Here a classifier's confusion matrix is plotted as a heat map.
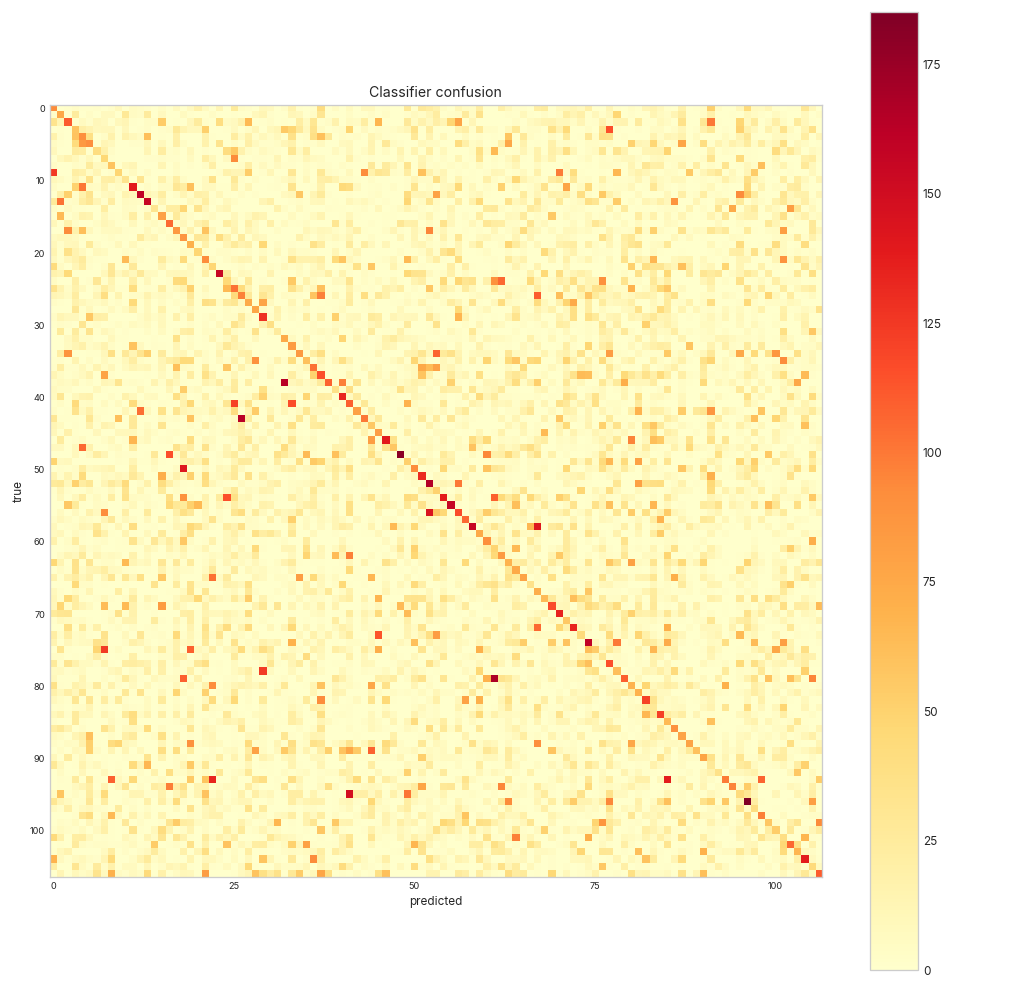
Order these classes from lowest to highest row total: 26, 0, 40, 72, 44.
0, 44, 40, 72, 26
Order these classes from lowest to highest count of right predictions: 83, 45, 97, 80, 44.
83, 97, 44, 80, 45
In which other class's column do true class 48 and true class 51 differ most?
16
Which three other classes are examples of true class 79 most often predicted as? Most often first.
61, 18, 105
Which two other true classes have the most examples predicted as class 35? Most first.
102, 48
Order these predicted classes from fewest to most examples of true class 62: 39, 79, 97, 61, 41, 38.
38, 97, 79, 61, 39, 41
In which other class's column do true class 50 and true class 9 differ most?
18
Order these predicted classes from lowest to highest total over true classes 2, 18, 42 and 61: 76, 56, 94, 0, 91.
94, 0, 76, 56, 91
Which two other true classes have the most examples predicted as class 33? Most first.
41, 74
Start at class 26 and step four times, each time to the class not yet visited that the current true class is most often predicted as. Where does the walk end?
29
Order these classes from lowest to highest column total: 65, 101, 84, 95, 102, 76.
65, 102, 84, 95, 76, 101
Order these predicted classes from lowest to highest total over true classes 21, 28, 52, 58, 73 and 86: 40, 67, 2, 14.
14, 2, 40, 67
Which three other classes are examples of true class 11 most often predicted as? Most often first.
4, 71, 19
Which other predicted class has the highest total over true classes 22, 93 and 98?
8
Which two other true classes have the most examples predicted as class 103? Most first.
38, 92
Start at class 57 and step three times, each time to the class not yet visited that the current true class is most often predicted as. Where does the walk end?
37
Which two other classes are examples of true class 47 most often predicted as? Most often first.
4, 58
